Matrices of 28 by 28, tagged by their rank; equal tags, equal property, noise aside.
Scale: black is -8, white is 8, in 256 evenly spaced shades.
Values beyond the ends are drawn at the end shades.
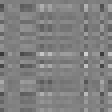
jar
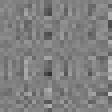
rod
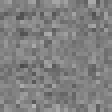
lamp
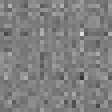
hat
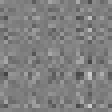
rod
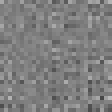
lamp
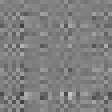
rod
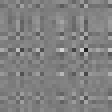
jar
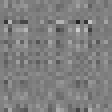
rod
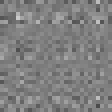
lamp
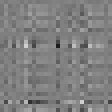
rod
